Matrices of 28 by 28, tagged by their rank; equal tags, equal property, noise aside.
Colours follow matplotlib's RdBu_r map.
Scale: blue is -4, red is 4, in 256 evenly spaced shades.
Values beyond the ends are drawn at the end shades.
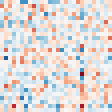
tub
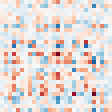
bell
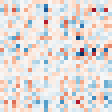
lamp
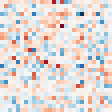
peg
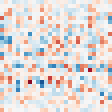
peg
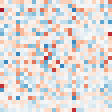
peg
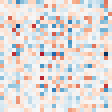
lamp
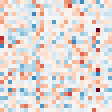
peg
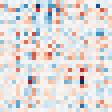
lamp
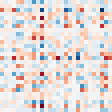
bell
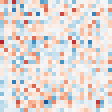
lamp
